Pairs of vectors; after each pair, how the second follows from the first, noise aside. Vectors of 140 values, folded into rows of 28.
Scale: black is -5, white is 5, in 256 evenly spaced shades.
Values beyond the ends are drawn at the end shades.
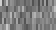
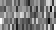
reversed, scaled up.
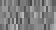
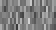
negated.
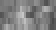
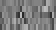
sign-scrambled.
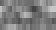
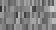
sign-scrambled.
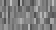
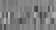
negated, partly zeroed.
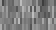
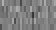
negated, partly zeroed.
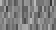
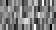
wrapped around, scaled up.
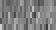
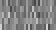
sign-scrambled.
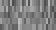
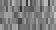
negated.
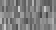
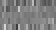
partly zeroed.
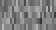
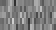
shuffled.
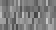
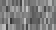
shuffled.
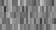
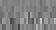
negated, partly zeroed.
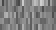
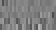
partly zeroed.
